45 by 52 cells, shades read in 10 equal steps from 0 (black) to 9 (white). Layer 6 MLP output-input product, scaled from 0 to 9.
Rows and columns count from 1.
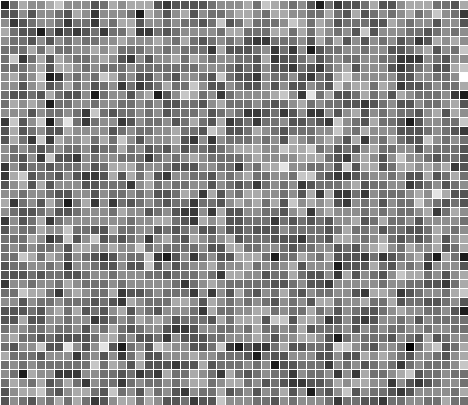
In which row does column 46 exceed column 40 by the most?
42
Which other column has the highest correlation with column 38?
8
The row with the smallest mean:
29
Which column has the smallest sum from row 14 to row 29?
1
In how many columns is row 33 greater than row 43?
21
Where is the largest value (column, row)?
52, 9
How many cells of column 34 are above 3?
34
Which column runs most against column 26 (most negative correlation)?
25
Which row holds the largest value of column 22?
10
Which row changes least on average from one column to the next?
32
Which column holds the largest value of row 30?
17
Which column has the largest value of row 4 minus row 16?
41
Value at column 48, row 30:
2
